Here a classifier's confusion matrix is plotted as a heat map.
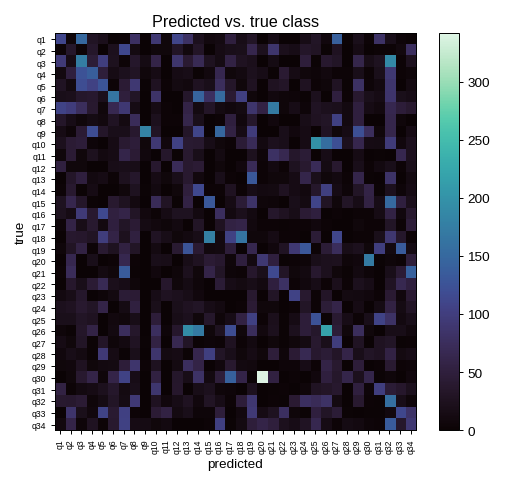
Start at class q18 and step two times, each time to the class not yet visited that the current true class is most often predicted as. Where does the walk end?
q32
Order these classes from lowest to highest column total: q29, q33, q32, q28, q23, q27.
q28, q23, q33, q29, q27, q32
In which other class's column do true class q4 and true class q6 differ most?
q14
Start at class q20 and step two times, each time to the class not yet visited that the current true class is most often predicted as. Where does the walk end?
q17
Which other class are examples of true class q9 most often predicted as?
q16
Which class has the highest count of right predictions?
q26
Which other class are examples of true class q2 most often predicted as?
q7
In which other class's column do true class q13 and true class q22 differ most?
q19
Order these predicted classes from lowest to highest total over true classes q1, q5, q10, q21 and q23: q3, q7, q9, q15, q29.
q9, q15, q29, q7, q3
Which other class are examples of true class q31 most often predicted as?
q10
